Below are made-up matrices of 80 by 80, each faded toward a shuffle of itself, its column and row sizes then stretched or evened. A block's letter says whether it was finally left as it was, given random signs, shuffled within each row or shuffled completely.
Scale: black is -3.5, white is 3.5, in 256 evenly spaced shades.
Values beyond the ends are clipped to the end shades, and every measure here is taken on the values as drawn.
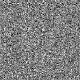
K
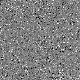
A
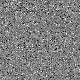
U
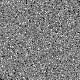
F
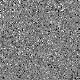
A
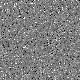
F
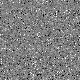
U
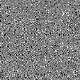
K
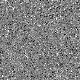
A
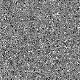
A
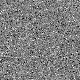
F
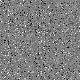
A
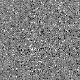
K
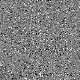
A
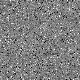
U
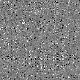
K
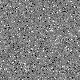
U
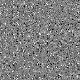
K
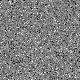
F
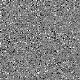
K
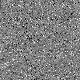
U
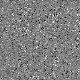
A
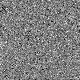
F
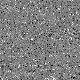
U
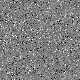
U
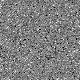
U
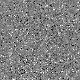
A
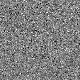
U
